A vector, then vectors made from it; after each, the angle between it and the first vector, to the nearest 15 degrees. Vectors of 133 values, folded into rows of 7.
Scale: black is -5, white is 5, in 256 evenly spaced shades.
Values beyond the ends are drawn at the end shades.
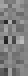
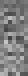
120 degrees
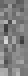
150 degrees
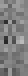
15 degrees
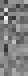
120 degrees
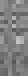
60 degrees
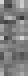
75 degrees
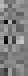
15 degrees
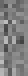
150 degrees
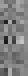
15 degrees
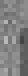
135 degrees
